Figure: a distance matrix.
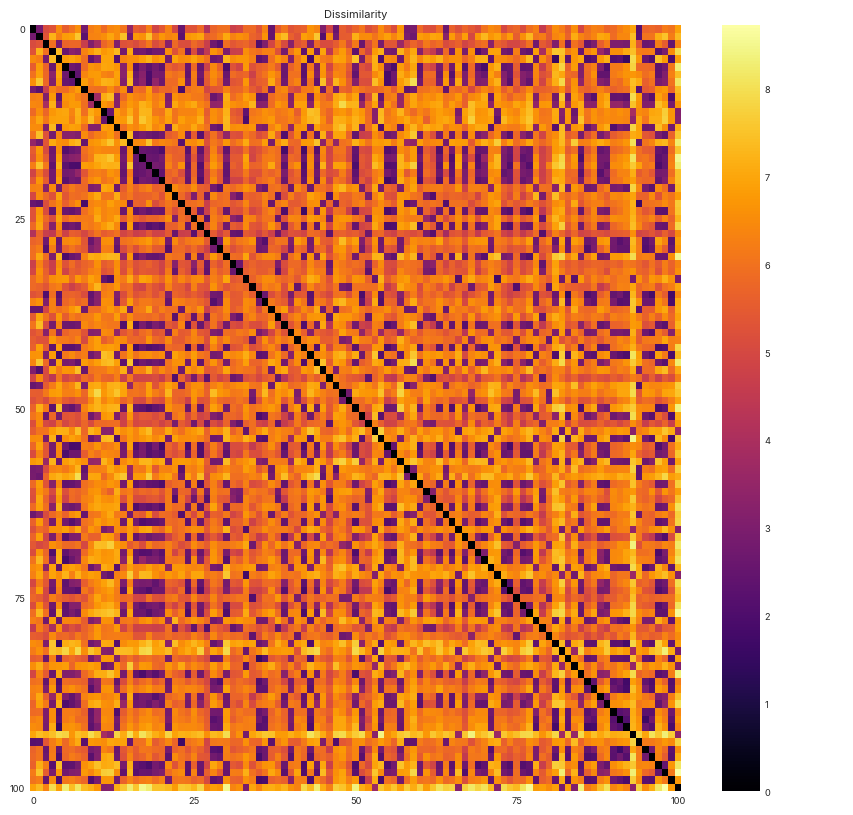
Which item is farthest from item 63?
100
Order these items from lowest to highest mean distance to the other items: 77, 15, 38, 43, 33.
77, 43, 38, 33, 15
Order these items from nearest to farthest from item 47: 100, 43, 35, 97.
35, 97, 43, 100
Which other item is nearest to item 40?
96
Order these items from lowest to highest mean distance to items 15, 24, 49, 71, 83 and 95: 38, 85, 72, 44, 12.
85, 44, 38, 72, 12
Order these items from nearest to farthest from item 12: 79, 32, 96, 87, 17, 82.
82, 32, 79, 87, 96, 17
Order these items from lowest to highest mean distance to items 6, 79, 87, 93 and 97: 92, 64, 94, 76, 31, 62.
76, 31, 62, 92, 64, 94
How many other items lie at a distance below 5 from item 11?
9
